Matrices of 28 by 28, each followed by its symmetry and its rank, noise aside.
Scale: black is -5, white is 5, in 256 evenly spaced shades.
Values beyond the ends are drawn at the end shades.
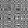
no symmetry, rank three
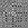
symmetric, rank three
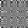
no symmetry, rank two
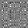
no symmetry, rank three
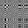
symmetric, rank one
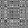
no symmetry, rank two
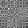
symmetric, rank three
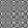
symmetric, rank one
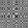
symmetric, rank two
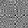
symmetric, rank three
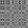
symmetric, rank two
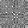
symmetric, rank three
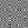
antisymmetric, rank two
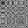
symmetric, rank two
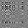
no symmetry, rank two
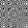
symmetric, rank two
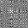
symmetric, rank two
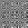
no symmetry, rank three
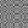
no symmetry, rank two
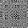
symmetric, rank three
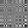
symmetric, rank one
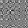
symmetric, rank two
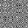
symmetric, rank three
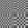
symmetric, rank one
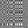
no symmetry, rank one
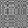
no symmetry, rank two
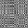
antisymmetric, rank two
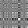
symmetric, rank one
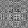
no symmetry, rank three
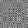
symmetric, rank two
